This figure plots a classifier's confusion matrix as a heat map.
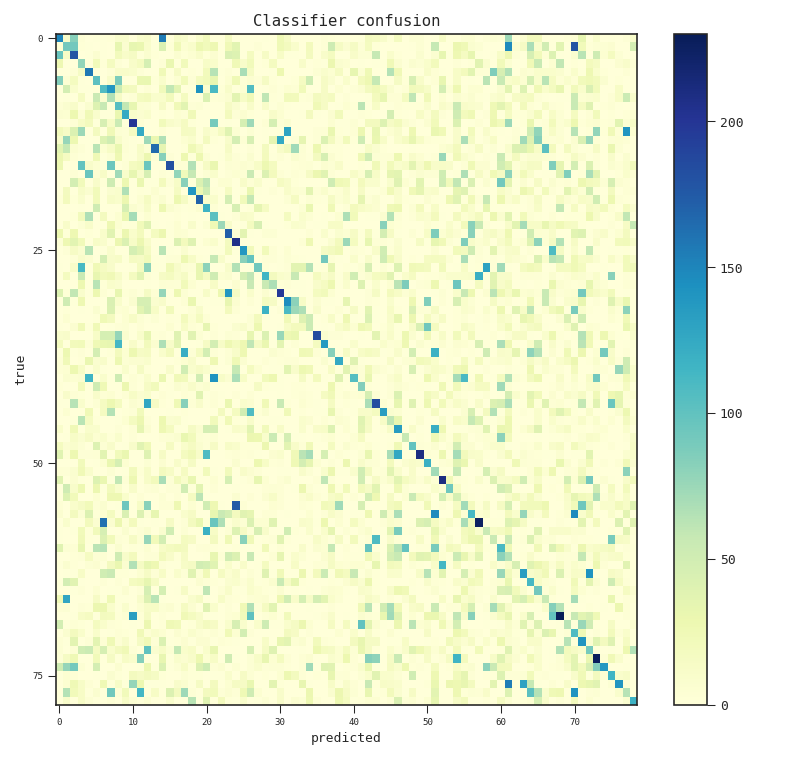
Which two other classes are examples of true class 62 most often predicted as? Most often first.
52, 10
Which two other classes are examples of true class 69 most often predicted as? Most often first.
41, 71
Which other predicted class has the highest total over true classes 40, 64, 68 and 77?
70
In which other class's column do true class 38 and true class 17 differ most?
60
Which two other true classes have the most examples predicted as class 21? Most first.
40, 6
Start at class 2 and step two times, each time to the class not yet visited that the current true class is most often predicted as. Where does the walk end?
14
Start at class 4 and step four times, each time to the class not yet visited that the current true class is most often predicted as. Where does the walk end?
30
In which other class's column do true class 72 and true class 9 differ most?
12
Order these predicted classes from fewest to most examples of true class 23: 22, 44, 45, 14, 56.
22, 45, 14, 44, 56
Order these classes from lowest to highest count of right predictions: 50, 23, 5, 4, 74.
5, 50, 74, 4, 23
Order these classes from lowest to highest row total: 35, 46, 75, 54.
75, 54, 46, 35
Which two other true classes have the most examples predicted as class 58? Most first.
27, 74
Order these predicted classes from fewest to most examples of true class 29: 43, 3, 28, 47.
43, 3, 28, 47
